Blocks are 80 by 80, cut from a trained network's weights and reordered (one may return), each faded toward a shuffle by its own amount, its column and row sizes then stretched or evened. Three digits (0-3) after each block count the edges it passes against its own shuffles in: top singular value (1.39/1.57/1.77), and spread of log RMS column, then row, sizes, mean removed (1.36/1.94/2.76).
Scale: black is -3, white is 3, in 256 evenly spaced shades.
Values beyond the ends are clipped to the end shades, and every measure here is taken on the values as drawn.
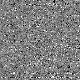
2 1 2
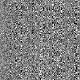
2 3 1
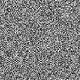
3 1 1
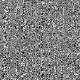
0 3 2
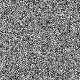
0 0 0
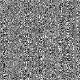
1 3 0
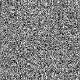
1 2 0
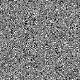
1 2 0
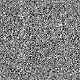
1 1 2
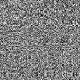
3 1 1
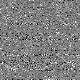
0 0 3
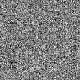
2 0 1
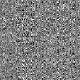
3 3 1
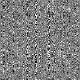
3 3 1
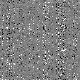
0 3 1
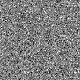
3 0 0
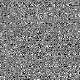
1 2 3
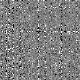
1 3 2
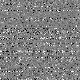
0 0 3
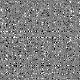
3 2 2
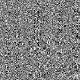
1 2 1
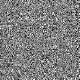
1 2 1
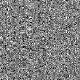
1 2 1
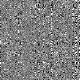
2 3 2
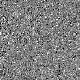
1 1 0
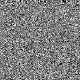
1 1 2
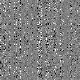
1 3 1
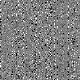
2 3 0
